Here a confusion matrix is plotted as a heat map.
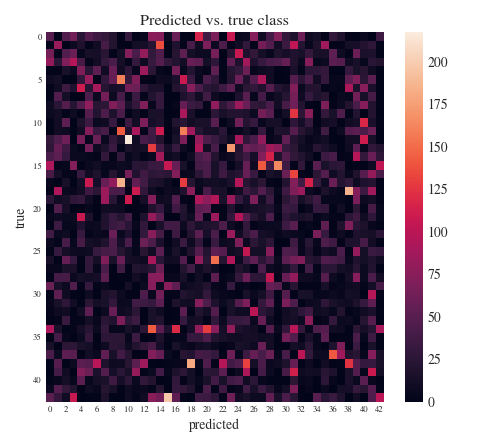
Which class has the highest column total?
31
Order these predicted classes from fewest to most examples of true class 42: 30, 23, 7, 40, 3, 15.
40, 7, 30, 23, 3, 15
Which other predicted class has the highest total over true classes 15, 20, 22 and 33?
27
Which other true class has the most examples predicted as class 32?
37
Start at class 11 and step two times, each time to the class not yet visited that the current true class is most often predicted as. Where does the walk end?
9
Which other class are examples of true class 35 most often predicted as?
30
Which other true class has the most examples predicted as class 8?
17
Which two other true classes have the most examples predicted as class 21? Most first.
26, 19
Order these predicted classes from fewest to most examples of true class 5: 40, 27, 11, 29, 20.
29, 40, 20, 11, 27
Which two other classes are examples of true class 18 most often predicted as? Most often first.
38, 11
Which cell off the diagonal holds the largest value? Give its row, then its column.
12, 10
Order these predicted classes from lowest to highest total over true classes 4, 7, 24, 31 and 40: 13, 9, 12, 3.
3, 9, 13, 12
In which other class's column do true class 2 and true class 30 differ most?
24
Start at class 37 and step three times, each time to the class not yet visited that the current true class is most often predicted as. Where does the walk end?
14
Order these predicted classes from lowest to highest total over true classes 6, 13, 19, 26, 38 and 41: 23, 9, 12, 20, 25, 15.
15, 9, 12, 20, 25, 23
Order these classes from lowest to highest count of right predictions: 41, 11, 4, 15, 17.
41, 4, 11, 15, 17
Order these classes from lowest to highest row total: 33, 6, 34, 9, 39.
33, 9, 39, 6, 34
